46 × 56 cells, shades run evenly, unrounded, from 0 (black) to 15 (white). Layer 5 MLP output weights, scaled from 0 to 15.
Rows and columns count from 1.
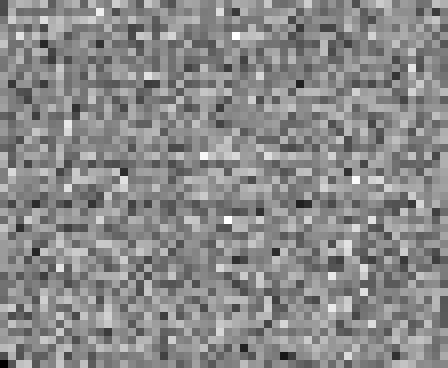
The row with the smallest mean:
26
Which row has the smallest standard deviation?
30
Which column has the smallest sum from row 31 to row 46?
5
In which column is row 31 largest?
44
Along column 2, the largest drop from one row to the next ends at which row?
40
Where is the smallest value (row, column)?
46, 1
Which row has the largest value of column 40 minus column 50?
45
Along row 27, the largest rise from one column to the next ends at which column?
51
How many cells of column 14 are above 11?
5
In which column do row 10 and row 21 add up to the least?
50
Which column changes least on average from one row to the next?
7
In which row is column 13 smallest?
6
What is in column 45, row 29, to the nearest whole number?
13
